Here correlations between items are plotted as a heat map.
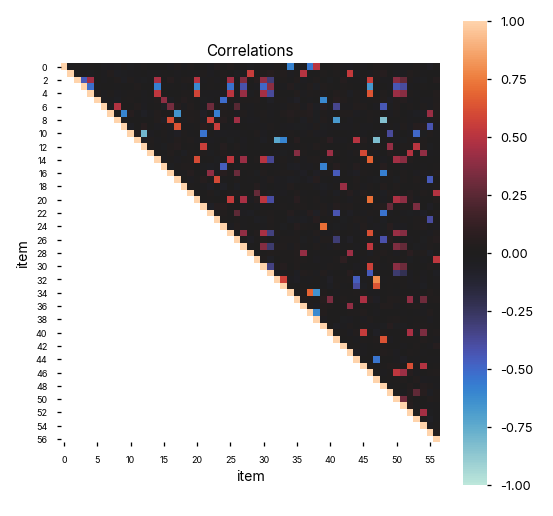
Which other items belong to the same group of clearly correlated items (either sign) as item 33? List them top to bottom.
11, 32, 44, 47
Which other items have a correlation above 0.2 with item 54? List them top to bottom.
13, 35, 40, 45, 52
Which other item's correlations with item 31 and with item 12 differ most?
10
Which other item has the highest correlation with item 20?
46
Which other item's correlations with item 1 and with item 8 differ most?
48
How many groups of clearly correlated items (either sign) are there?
11
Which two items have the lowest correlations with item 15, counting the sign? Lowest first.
39, 24
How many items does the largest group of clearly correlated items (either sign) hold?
12
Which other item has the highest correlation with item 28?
1
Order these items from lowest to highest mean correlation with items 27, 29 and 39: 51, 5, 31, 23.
5, 31, 23, 51
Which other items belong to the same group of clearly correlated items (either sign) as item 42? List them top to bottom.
18
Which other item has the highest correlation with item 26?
8
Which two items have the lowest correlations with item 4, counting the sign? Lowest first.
3, 31
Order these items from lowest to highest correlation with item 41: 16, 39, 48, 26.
16, 26, 39, 48
